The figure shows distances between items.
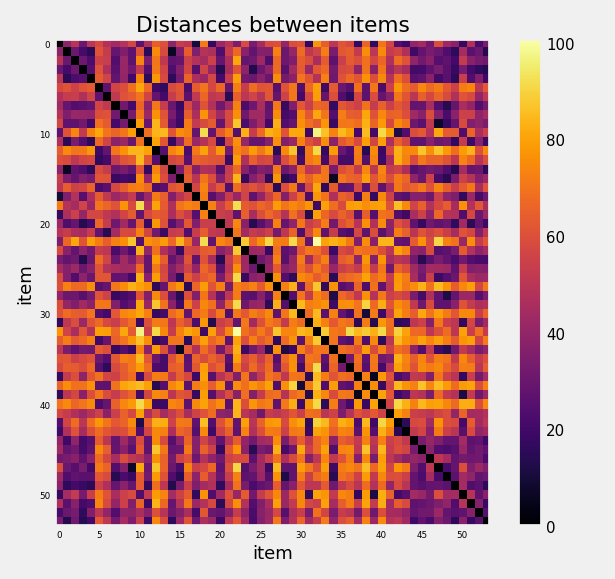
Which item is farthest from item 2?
22
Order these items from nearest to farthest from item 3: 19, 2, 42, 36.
2, 19, 42, 36
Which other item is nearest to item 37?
39
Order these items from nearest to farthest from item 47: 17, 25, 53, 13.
53, 25, 17, 13
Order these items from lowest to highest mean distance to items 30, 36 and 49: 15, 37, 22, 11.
11, 15, 37, 22
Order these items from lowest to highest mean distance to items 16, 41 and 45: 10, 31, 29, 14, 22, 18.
14, 29, 31, 18, 10, 22
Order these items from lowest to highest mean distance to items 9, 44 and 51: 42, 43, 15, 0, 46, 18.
15, 46, 0, 18, 43, 42
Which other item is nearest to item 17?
0
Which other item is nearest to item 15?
34
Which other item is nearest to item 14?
1
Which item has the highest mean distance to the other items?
32
